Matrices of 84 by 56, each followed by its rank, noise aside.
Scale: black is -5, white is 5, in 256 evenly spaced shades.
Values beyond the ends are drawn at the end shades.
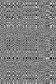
two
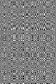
three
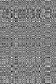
three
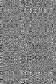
six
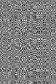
five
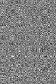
six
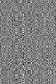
four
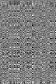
three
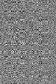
six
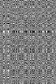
two
